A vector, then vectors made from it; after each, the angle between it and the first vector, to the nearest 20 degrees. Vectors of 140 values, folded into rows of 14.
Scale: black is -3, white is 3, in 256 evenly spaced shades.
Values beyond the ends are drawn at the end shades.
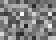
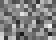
40 degrees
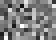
100 degrees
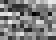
140 degrees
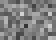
20 degrees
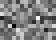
100 degrees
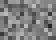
160 degrees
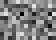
160 degrees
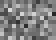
40 degrees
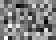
120 degrees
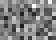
120 degrees
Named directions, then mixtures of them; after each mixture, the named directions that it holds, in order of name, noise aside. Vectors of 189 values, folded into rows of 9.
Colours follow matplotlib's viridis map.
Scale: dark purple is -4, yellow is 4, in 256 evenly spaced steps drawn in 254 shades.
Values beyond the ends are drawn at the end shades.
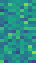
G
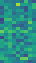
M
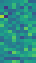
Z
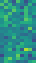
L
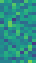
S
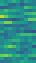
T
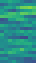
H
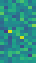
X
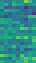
H, L.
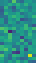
G, L, X.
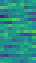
T.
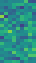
M, Z.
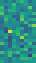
X.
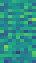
G, T.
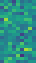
L, M.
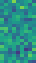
L, S, X.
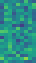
M.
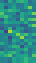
T, X.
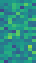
G, S.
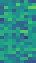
H, M.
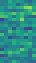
H, X.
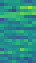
H.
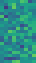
X, Z.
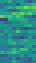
H.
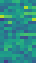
G, H, T.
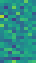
S, Z.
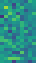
S, X, Z.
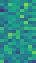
G.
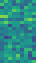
L, T.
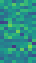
G, S, T.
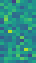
L, M, X.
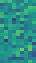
H, S.
